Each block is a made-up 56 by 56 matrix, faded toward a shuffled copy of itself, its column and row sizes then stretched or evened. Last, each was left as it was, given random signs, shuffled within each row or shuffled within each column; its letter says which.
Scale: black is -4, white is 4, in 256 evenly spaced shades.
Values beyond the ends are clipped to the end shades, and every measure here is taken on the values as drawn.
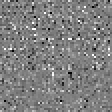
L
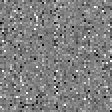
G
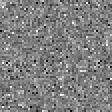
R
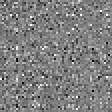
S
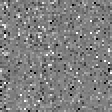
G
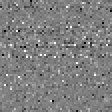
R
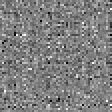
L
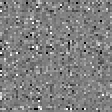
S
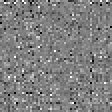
L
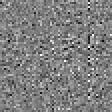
L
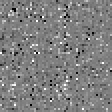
S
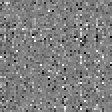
S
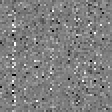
G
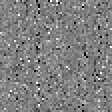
G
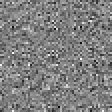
L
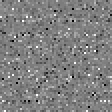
R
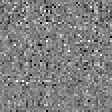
L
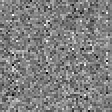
G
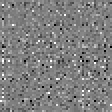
L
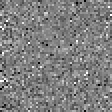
G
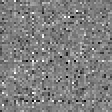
S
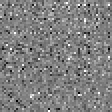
S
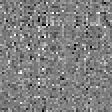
L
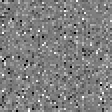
G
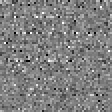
R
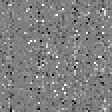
G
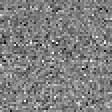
R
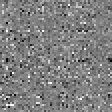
S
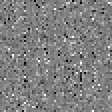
G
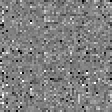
L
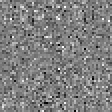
L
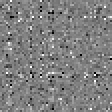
L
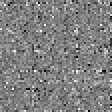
S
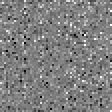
G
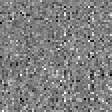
L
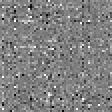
S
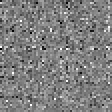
S
